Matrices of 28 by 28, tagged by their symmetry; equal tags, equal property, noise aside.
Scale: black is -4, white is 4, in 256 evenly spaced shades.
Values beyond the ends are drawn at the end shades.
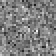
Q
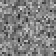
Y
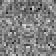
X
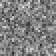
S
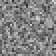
Q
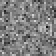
Y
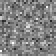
X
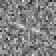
S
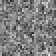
Y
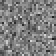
Y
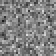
Y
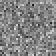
Q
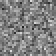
S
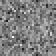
Y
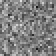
Y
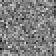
S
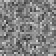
Y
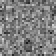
X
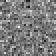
X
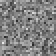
S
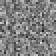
Y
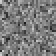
Y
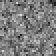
Q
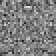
X
